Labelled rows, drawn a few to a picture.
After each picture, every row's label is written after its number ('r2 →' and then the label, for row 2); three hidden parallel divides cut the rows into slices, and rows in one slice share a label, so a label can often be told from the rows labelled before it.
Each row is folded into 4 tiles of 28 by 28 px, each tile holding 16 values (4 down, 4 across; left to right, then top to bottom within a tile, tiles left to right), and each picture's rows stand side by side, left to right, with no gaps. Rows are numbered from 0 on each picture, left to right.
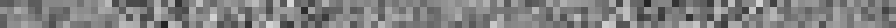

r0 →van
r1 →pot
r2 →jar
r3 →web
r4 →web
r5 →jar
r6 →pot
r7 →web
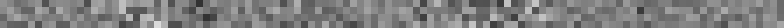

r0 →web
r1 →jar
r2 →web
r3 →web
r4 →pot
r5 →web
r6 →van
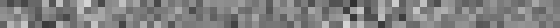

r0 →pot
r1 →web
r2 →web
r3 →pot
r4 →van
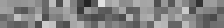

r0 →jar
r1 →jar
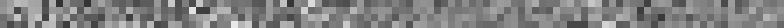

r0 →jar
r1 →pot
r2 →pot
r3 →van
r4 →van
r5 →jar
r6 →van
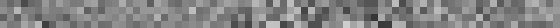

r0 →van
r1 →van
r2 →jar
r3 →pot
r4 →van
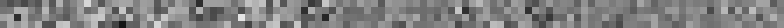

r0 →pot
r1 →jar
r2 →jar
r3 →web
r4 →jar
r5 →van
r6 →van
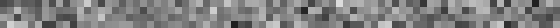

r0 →pot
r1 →van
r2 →jar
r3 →jar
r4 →jar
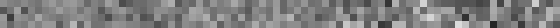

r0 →web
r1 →van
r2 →web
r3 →pot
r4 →pot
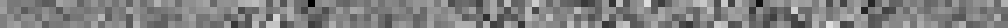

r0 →van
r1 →van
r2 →jar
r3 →van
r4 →pot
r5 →pot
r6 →jar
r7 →jar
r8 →van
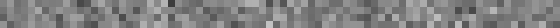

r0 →web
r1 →web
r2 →web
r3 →van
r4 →van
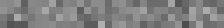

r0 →web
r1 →van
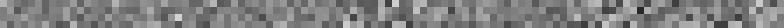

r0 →web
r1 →web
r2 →van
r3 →pot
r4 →web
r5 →jar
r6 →pot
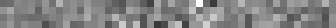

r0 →van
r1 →pot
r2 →web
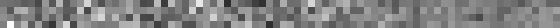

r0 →pot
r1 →pot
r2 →pot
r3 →web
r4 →van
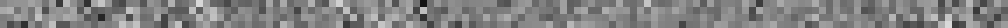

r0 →jar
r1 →pot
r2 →van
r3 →jar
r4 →web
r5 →van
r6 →web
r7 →web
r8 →jar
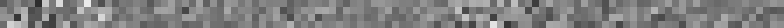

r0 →pot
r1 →van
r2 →van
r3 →van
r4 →jar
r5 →web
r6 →web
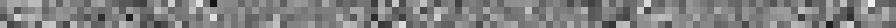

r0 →jar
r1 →pot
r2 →web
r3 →pot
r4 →van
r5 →pot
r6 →van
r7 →pot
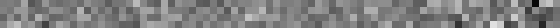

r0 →van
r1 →web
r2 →web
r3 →web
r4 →jar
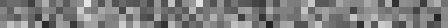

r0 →pot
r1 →pot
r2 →pot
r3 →jar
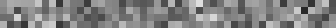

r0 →jar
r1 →pot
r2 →jar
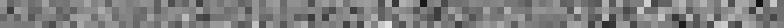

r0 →van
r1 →web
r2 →web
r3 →jar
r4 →web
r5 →pot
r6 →jar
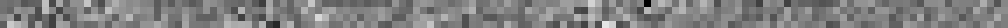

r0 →pot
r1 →web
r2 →pot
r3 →van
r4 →van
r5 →jar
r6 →web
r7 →van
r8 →van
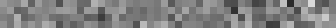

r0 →web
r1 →web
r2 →pot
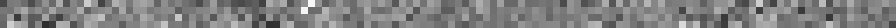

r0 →pot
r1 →web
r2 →pot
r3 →web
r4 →web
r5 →van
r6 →pot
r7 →web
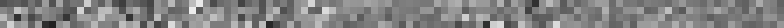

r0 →pot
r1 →pot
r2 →pot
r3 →web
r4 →jar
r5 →van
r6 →van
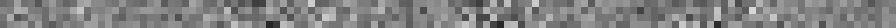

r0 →van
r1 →van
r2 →pot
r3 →van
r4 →pot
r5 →web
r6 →pot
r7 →web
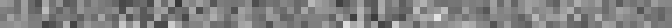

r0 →van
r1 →pot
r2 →van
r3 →pot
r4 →van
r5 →web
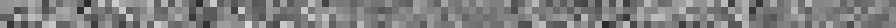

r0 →jar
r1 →jar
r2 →pot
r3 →van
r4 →van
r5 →pot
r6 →jar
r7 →web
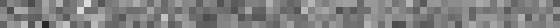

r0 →pot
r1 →web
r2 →van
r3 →web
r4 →web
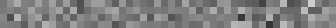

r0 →web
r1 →van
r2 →pot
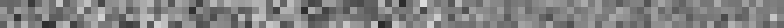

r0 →pot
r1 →jar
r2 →jar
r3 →pot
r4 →web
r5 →web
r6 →van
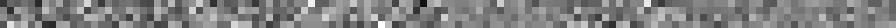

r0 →pot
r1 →pot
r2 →pot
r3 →jar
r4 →web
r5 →pot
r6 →van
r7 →web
